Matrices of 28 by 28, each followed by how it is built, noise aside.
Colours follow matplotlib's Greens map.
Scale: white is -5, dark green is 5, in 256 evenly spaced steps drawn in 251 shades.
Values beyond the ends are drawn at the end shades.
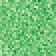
noise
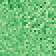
upper triangular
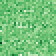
uneven rows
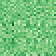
low rank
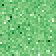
sparse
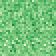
repeating columns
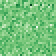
uneven rows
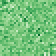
block diagonal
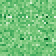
uneven rows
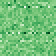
uneven rows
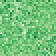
block diagonal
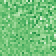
upper triangular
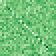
diagonal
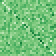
diagonal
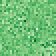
block diagonal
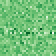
uneven rows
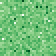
sparse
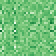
low rank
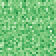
repeating columns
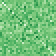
diagonal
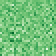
low rank
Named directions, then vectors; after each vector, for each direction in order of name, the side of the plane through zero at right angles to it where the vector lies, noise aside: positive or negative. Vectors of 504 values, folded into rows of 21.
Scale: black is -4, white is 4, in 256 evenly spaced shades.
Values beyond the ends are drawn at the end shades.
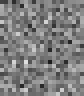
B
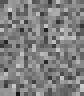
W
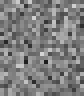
negative, positive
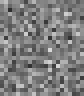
negative, negative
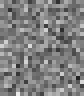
positive, negative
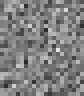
negative, positive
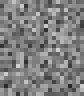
negative, positive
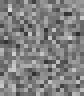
positive, positive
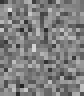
positive, positive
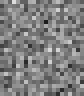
negative, positive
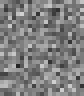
positive, negative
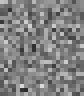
negative, negative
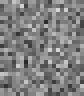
negative, positive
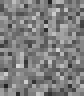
negative, positive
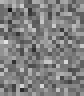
negative, negative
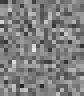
positive, positive
